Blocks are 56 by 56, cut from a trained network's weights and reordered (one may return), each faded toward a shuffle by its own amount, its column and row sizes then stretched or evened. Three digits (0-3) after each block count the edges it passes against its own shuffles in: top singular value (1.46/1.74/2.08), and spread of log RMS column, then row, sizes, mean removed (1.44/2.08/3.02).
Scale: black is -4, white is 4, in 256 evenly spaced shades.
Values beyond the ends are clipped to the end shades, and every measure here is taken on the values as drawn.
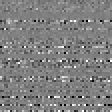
1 0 3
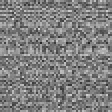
3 0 0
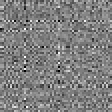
3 1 2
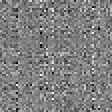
3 2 2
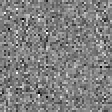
0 2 0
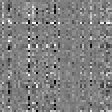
3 3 1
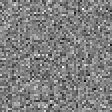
2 0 1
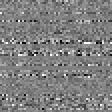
0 0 3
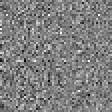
2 2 1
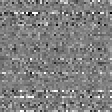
1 1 3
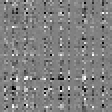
1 3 2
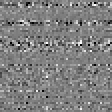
0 1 3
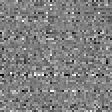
0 1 3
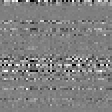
3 0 3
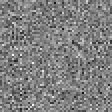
1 0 0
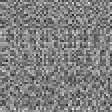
3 1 0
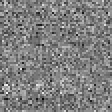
1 1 1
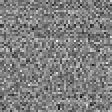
2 0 0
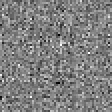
0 1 1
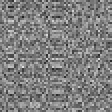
3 1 0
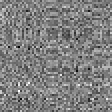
3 0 1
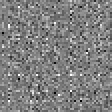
0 2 1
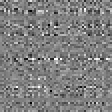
3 1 3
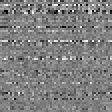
3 0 3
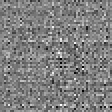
2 2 1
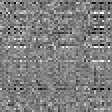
3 2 2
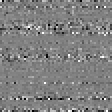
0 0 3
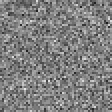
1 0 0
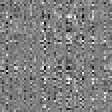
3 3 1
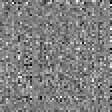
0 2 2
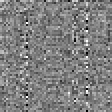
2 2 0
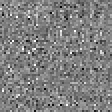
1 1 1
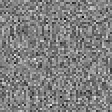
2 0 0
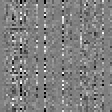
2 3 0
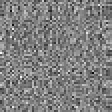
3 1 0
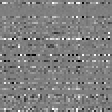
3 1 3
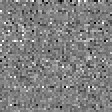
0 0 2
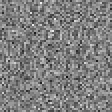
2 0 0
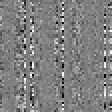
3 3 0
